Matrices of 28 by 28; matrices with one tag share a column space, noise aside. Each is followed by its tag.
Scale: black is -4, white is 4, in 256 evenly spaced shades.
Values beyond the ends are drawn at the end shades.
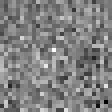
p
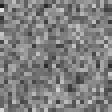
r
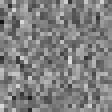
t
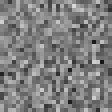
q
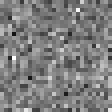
p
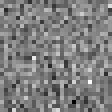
r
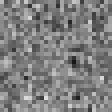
t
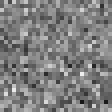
r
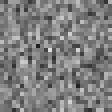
p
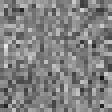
r
